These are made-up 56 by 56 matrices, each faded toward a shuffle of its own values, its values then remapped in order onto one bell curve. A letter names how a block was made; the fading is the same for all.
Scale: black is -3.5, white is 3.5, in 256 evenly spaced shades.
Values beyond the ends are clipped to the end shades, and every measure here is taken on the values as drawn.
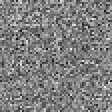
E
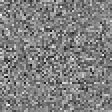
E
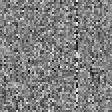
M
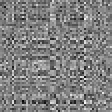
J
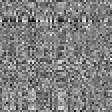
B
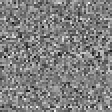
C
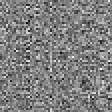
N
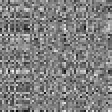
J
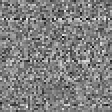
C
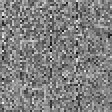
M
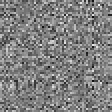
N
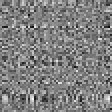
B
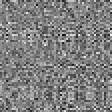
B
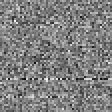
C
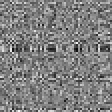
B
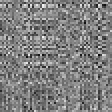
J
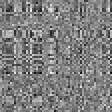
J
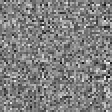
E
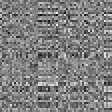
J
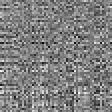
B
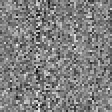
M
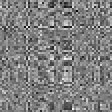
J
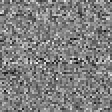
C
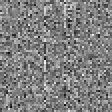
M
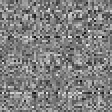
B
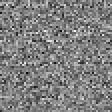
C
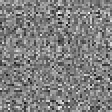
N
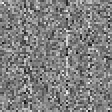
M
